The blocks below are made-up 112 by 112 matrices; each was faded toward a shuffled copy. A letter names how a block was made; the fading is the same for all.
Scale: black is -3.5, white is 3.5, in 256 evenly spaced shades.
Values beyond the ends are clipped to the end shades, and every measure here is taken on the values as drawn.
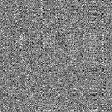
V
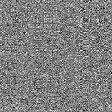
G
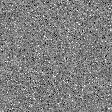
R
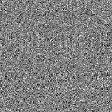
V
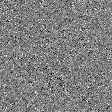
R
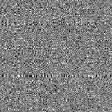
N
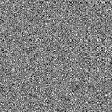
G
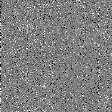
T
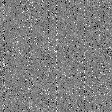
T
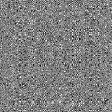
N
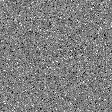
R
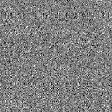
V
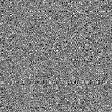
V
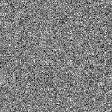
G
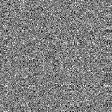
G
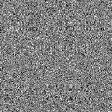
G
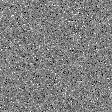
R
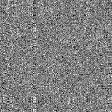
G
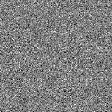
G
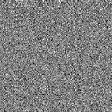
V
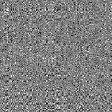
N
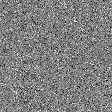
R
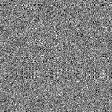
G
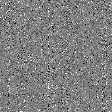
T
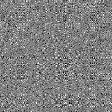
N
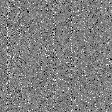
T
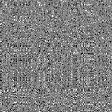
N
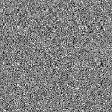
G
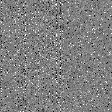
T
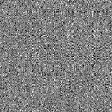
N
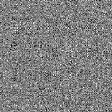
V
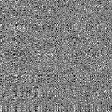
N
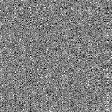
V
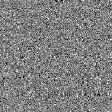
G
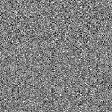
G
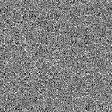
G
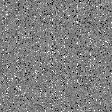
T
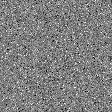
R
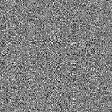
V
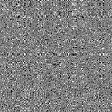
N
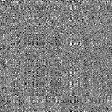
N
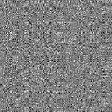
N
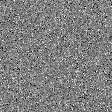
R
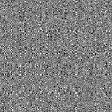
N
